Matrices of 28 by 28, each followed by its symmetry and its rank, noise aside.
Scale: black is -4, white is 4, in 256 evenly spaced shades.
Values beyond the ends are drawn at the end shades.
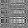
no symmetry, rank one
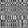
no symmetry, rank one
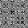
symmetric, rank three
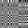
no symmetry, rank one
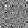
symmetric, rank three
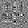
antisymmetric, rank two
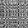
antisymmetric, rank two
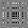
symmetric, rank one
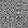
symmetric, rank three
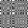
symmetric, rank one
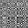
no symmetry, rank three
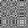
symmetric, rank two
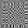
antisymmetric, rank two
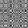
symmetric, rank one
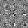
symmetric, rank three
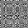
no symmetry, rank two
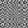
antisymmetric, rank two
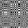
no symmetry, rank one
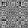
symmetric, rank two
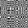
antisymmetric, rank two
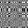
no symmetry, rank one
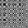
symmetric, rank two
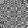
symmetric, rank two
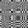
symmetric, rank one
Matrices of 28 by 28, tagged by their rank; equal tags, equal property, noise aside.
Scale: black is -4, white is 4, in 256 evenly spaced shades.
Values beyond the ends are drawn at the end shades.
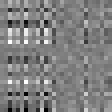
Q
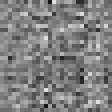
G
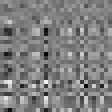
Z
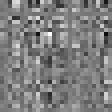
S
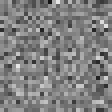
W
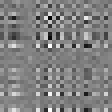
Q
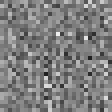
W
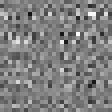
S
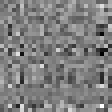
S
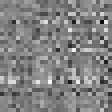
G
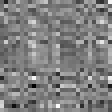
S
